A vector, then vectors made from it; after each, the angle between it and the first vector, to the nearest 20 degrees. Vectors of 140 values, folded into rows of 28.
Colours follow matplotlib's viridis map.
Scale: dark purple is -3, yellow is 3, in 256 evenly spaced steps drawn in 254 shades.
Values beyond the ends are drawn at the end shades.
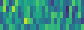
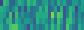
60 degrees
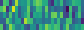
20 degrees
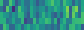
160 degrees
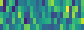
160 degrees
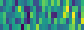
140 degrees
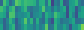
60 degrees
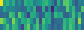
100 degrees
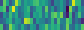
20 degrees
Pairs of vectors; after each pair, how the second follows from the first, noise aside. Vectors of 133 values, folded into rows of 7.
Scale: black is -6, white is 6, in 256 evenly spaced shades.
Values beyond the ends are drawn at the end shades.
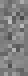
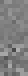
negated, partly zeroed.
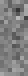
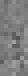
partly zeroed.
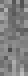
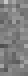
reversed, partly zeroed.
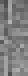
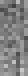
reversed, negated.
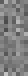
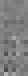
partly zeroed.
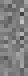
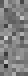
reversed, negated.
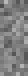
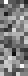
scaled up.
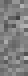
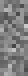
shuffled.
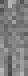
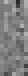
reversed, partly zeroed.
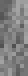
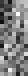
scaled up.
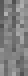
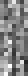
reversed, scaled up.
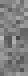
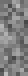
shuffled.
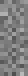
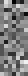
reversed, scaled up.
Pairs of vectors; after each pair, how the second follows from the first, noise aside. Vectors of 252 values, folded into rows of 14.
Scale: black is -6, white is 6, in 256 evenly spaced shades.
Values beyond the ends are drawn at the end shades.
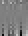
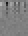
reversed, partly zeroed.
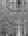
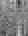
copied.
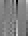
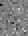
shuffled.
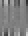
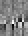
wrapped around, scaled up.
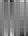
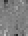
reversed, partly zeroed.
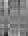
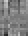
copied.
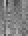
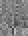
wrapped around, negated.
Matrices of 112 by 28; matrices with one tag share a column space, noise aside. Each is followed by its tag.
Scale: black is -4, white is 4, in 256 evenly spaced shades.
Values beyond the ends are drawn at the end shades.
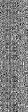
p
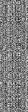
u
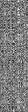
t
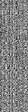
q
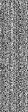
q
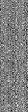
p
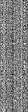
t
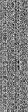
t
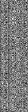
u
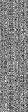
p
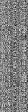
p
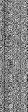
p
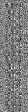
q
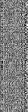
t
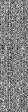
u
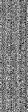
u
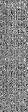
q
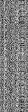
u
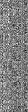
t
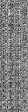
t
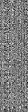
t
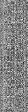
u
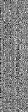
u
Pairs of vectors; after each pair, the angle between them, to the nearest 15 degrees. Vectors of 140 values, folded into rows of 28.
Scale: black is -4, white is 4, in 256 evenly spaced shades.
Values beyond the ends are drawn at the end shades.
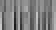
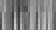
150 degrees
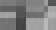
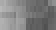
135 degrees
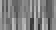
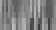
15 degrees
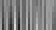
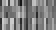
120 degrees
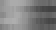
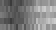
165 degrees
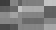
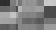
30 degrees
